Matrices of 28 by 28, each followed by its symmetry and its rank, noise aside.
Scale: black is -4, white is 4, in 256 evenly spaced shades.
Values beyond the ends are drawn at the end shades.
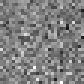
no symmetry, rank eight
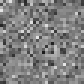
symmetric, rank eight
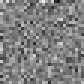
no symmetry, rank eight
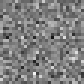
antisymmetric, rank eight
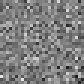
no symmetry, rank eight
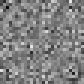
symmetric, rank seven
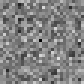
symmetric, rank seven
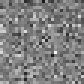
antisymmetric, rank eight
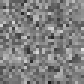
antisymmetric, rank eight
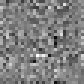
antisymmetric, rank six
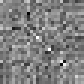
symmetric, rank six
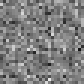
antisymmetric, rank eight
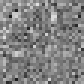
symmetric, rank eight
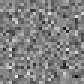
no symmetry, rank six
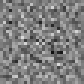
no symmetry, rank seven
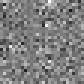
no symmetry, rank seven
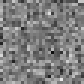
no symmetry, rank seven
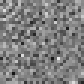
symmetric, rank eight
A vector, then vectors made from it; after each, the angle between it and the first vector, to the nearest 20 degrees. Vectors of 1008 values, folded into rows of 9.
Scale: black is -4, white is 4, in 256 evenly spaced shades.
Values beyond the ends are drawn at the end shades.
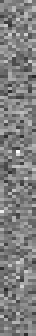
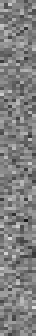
100 degrees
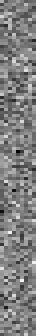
140 degrees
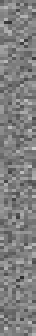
60 degrees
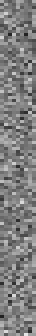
120 degrees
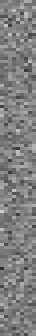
40 degrees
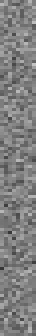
60 degrees
